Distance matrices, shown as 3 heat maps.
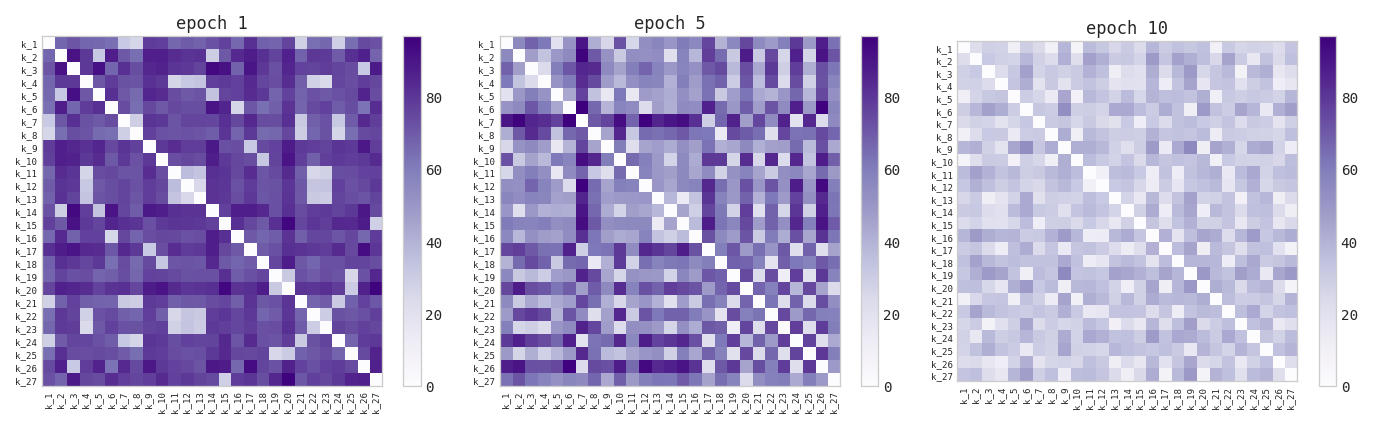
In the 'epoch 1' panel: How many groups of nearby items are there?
9
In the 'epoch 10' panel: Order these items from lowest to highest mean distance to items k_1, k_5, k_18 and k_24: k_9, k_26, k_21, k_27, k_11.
k_21, k_26, k_11, k_27, k_9
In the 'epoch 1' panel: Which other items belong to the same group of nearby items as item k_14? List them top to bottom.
k_2, k_5
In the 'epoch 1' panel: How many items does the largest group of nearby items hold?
6
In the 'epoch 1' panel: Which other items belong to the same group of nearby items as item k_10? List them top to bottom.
k_18
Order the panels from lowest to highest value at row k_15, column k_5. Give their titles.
epoch 10, epoch 5, epoch 1
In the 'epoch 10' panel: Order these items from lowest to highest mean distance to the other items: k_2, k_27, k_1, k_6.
k_1, k_27, k_2, k_6
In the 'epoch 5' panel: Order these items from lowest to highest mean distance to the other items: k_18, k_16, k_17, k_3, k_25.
k_25, k_16, k_18, k_3, k_17
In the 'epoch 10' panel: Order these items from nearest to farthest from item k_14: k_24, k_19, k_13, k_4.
k_4, k_13, k_24, k_19
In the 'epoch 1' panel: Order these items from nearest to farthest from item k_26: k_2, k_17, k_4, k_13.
k_13, k_4, k_2, k_17
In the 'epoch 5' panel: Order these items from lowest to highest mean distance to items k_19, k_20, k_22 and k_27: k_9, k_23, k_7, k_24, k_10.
k_9, k_24, k_23, k_7, k_10
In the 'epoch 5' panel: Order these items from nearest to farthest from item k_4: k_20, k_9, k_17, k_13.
k_9, k_13, k_17, k_20
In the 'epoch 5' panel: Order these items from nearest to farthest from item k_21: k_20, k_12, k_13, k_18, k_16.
k_16, k_13, k_12, k_18, k_20
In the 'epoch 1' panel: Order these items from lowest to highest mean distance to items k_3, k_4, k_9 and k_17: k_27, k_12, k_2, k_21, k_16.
k_12, k_16, k_21, k_27, k_2
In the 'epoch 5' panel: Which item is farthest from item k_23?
k_7
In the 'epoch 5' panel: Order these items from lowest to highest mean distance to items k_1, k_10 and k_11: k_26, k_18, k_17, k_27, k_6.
k_18, k_6, k_27, k_17, k_26
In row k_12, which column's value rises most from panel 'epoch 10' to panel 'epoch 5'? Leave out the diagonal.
k_7
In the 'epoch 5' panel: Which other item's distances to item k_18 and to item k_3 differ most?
k_8
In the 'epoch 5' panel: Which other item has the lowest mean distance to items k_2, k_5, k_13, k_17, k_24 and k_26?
k_11
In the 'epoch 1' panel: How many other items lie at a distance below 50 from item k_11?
5
